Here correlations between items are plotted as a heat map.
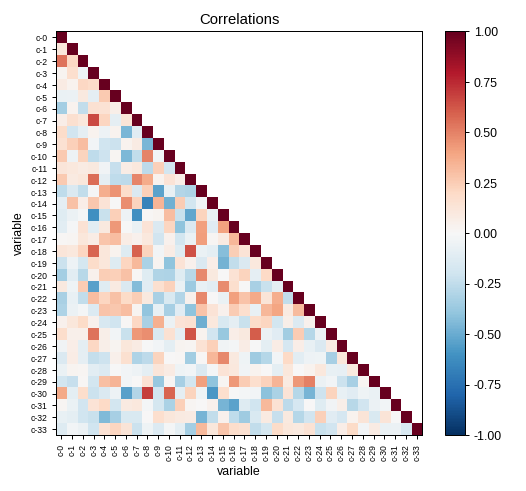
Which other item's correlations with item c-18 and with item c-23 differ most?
c-12
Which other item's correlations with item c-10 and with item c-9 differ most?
c-8
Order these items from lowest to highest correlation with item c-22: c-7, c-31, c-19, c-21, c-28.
c-21, c-31, c-28, c-19, c-7
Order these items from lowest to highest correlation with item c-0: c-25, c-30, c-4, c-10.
c-4, c-25, c-10, c-30
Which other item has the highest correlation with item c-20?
c-13
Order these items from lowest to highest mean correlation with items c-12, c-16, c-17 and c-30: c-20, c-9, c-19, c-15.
c-19, c-9, c-20, c-15
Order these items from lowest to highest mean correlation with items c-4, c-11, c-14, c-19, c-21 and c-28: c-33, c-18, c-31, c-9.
c-18, c-33, c-31, c-9
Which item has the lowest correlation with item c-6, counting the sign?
c-30
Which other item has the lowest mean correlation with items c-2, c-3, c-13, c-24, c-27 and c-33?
c-32
